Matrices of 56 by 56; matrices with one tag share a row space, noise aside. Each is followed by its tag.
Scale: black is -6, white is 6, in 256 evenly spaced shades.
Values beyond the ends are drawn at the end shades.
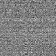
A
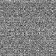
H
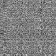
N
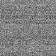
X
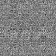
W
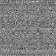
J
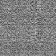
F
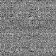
X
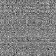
J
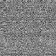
N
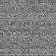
W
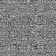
F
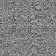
F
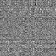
A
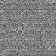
N
